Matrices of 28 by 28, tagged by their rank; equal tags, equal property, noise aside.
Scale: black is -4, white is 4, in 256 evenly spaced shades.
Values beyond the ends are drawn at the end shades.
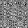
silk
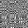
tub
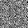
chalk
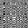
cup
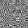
cup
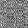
chalk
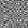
cup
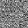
chalk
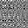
tub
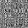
tub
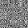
chalk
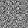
silk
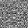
chalk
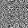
silk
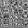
tub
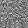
chalk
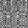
cup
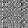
cup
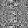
silk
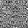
silk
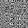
silk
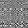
cup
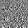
cup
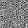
silk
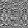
cup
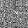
chalk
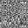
tub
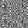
tub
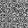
chalk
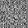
chalk
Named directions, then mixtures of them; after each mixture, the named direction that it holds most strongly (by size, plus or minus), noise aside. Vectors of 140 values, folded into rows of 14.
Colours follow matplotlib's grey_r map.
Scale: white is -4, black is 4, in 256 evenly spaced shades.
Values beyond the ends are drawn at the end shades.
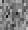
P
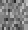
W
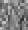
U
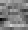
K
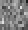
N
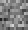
K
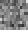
N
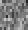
W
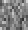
U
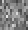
P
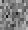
P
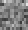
K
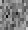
P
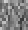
U
